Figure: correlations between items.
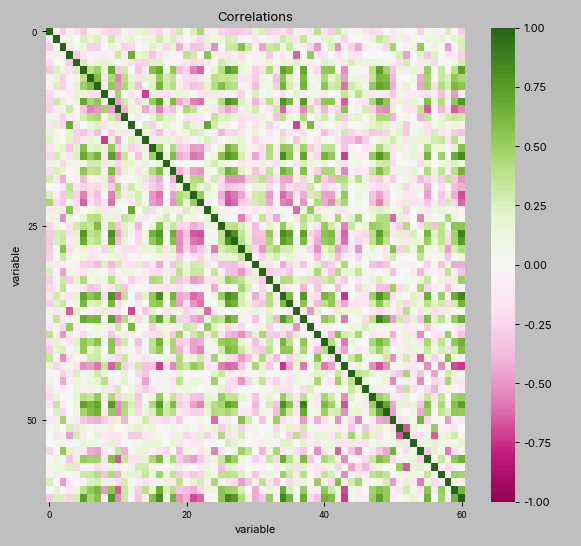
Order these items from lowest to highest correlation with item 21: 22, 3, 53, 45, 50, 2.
2, 53, 50, 45, 3, 22
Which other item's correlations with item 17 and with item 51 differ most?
52
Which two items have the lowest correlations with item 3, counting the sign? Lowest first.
36, 52
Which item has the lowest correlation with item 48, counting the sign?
43
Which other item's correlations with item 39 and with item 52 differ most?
28
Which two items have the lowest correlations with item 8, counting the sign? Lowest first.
14, 59
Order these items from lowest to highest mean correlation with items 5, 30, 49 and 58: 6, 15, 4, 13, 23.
13, 23, 4, 15, 6
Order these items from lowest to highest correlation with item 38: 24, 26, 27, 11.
26, 27, 11, 24
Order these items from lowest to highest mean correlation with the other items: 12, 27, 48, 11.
12, 11, 27, 48
